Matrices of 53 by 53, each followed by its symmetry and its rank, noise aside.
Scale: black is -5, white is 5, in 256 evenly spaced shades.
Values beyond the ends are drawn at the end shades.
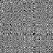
symmetric, rank six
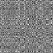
no symmetry, rank four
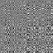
antisymmetric, rank four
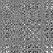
symmetric, rank three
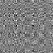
no symmetry, rank four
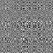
no symmetry, rank four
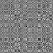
symmetric, rank three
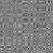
antisymmetric, rank four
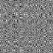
antisymmetric, rank six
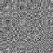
symmetric, rank six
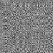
antisymmetric, rank six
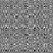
no symmetry, rank four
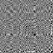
symmetric, rank four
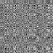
no symmetry, rank three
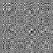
symmetric, rank three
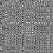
no symmetry, rank six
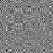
no symmetry, rank four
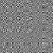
symmetric, rank three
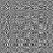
no symmetry, rank three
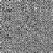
no symmetry, rank six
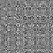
antisymmetric, rank four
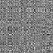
antisymmetric, rank six
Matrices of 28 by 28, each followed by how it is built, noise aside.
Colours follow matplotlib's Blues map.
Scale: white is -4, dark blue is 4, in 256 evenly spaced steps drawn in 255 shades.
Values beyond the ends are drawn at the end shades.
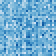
blocks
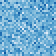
Toeplitz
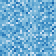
repeating rows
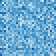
repeating rows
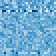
uneven rows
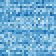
blocks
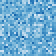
blocks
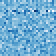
uneven rows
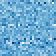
uneven rows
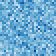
Toeplitz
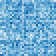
blocks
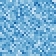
Toeplitz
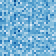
repeating rows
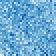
Toeplitz
